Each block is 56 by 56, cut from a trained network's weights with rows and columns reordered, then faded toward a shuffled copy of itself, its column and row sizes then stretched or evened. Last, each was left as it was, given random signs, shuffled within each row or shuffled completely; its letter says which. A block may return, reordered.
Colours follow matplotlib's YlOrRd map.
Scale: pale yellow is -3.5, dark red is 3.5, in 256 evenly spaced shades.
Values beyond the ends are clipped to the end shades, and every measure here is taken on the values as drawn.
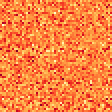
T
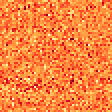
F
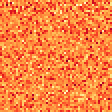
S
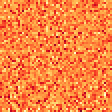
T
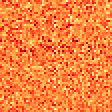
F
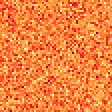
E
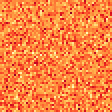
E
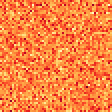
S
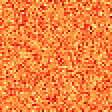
S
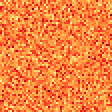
E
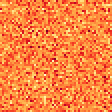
F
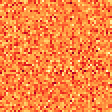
F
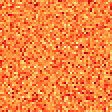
S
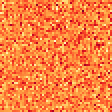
F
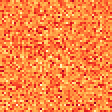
F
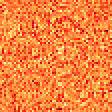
T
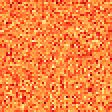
F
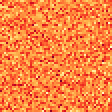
E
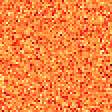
E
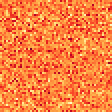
F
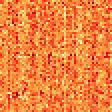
T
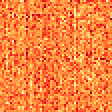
T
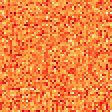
T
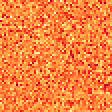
F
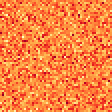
S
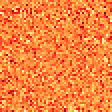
S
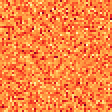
S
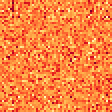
F
